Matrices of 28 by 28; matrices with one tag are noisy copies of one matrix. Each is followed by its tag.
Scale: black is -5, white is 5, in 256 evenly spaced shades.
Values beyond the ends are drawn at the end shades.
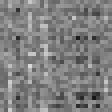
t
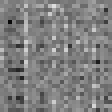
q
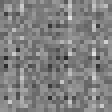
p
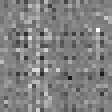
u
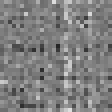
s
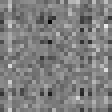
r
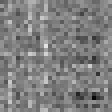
t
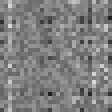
r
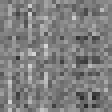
t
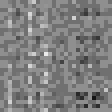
t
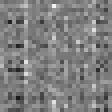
q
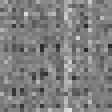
s
